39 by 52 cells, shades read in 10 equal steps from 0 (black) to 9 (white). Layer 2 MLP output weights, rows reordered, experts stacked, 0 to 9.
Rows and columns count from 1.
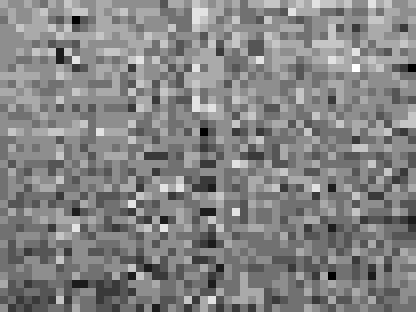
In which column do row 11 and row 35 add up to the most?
18
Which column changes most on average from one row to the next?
17
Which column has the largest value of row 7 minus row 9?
52
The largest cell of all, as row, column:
9, 45
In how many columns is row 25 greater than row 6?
11
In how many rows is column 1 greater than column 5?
12
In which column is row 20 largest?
8
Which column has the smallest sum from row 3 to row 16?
23
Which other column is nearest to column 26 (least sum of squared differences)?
27
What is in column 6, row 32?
3
